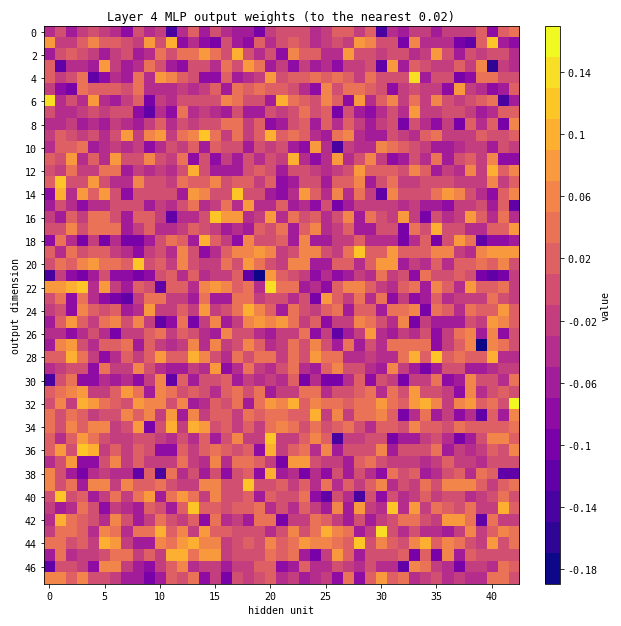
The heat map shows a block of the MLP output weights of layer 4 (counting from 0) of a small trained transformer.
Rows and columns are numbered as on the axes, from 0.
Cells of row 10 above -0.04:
25
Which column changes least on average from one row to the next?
29
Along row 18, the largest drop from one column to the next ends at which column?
39
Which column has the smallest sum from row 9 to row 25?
7
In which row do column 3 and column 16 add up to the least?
38
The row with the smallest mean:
21
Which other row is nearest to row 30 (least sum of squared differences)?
8
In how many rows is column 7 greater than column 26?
16
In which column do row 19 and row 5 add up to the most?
28
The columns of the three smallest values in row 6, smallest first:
41, 9, 27
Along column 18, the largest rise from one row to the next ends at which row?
22
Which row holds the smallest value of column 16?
47
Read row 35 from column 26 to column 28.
-0.14 -0.02 -0.02
